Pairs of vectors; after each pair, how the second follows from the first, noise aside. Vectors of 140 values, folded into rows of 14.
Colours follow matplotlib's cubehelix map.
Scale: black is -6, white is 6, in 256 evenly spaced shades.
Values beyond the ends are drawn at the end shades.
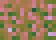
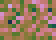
wrapped around, negated.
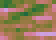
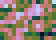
negated, scaled up.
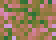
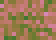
reversed, shrunk.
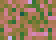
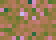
negated, partly zeroed.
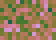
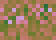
negated, partly zeroed.
